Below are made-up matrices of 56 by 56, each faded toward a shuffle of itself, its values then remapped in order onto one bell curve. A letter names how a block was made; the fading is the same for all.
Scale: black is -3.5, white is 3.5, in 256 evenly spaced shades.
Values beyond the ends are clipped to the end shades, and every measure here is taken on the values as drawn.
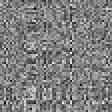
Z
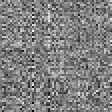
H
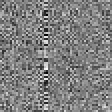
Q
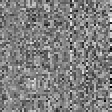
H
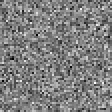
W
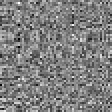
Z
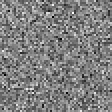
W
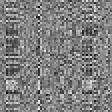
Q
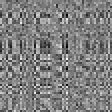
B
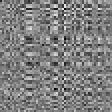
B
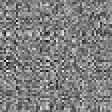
Z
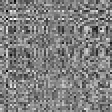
Q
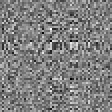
Q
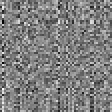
Q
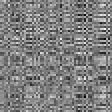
B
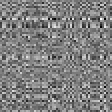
B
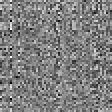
H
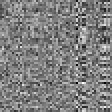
Q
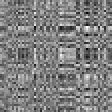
B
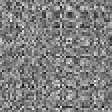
Z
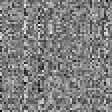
H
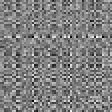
B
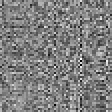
Z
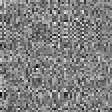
Z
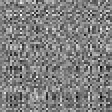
Q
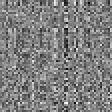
Q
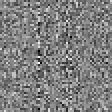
H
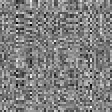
Q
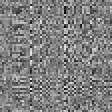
Q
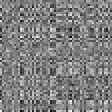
B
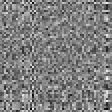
Q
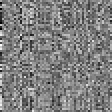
Q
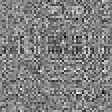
Z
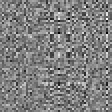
Q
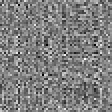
Z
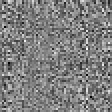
H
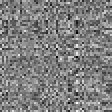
Z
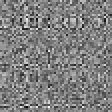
Q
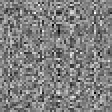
Z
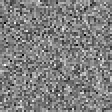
W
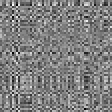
B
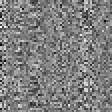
H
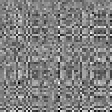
B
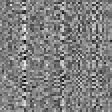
Q
